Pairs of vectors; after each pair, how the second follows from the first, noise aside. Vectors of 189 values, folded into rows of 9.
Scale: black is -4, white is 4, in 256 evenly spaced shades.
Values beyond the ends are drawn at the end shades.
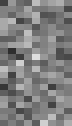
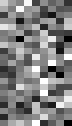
reversed, scaled up.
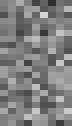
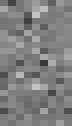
reversed, partly zeroed.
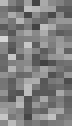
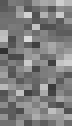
shuffled.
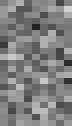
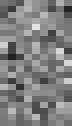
negated.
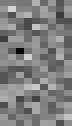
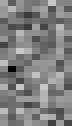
shuffled.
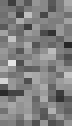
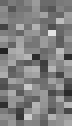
shuffled.
